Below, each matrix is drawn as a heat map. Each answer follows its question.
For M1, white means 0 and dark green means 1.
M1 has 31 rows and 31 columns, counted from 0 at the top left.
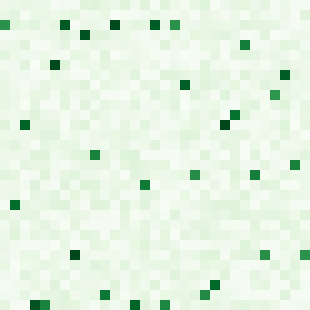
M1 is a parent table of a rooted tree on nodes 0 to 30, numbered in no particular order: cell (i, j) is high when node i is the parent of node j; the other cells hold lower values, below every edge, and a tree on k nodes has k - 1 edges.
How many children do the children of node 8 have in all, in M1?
1
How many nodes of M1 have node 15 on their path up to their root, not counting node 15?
2
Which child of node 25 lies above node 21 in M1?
7
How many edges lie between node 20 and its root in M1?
7
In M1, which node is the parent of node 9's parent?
2
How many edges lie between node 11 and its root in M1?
2
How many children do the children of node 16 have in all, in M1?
2
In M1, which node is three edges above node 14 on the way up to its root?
3
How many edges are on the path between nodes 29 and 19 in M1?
5
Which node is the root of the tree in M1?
12
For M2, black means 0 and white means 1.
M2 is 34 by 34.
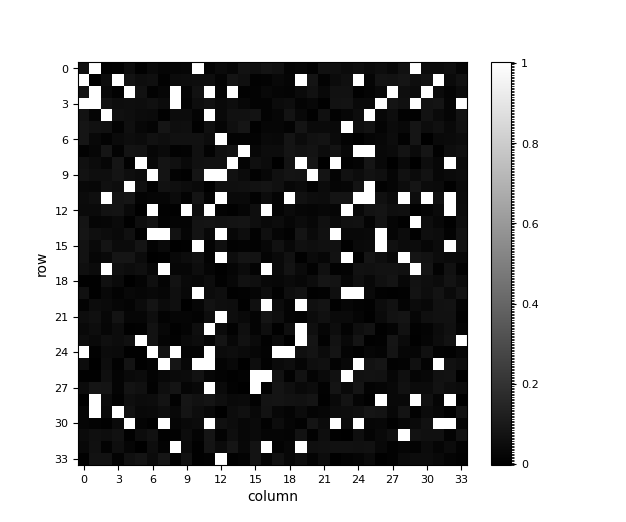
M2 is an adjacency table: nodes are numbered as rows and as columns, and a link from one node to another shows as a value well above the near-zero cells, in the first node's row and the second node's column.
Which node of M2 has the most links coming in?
node 11
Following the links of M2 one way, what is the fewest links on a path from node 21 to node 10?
4
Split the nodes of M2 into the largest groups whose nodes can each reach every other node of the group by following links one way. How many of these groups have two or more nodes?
1
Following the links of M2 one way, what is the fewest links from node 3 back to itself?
2
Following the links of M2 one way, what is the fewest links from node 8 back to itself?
2
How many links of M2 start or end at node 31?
4
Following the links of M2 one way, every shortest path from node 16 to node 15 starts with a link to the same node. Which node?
node 28
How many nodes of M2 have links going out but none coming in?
1
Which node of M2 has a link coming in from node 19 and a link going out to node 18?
node 24
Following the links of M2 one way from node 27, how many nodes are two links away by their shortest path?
10
